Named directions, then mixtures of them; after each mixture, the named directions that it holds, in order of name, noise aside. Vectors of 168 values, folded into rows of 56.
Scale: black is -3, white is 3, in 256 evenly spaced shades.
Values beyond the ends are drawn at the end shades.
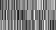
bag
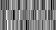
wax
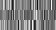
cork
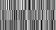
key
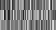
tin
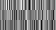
key.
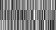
bag, cork.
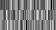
tin, wax.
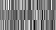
cork, key.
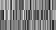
tin.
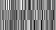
cork, key.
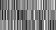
bag.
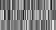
tin.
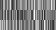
bag, cork.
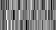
wax.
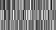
cork, tin.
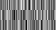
key, wax.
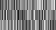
bag.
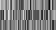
tin.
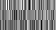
key.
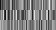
bag, tin.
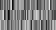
cork, tin.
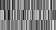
tin.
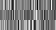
cork.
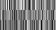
key.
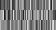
tin.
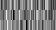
cork, wax.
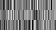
cork.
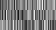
bag.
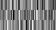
cork, wax.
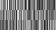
bag, key.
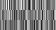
key.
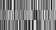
cork.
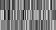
tin.
